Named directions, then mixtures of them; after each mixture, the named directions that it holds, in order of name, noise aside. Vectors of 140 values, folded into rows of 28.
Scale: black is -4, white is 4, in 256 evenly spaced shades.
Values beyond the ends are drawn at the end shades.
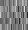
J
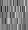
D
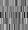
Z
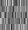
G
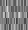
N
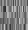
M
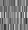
Z.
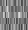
N.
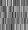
G, M.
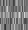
N, Z.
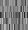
Z.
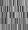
D, J.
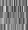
M.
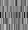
Z.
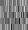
G, J.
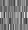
Z.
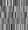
G, M.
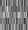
N.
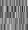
D, M.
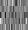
G, Z.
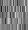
D.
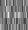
D, N.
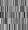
D, Z.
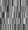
G, N.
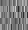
J.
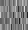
J.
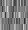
G, N.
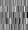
J, Z.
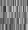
M.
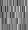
D.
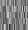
M, Z.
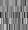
Z.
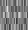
N.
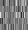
J, Z.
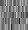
G, J.
